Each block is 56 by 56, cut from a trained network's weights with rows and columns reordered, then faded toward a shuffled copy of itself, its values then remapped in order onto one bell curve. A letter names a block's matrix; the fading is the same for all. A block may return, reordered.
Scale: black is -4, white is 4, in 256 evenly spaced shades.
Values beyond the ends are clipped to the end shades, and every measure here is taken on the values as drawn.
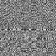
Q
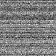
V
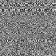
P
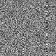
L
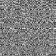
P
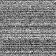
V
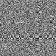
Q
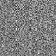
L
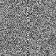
L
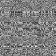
P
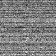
V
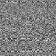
P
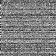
V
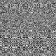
P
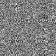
L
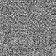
Q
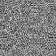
Q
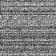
V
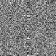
L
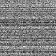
V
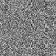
L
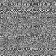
P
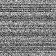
V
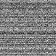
V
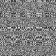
P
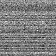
V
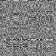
P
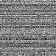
V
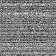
V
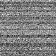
V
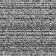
V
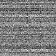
V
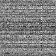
V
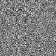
L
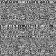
P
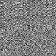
Q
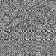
P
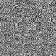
L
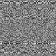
P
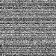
V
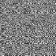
P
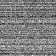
V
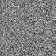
Q
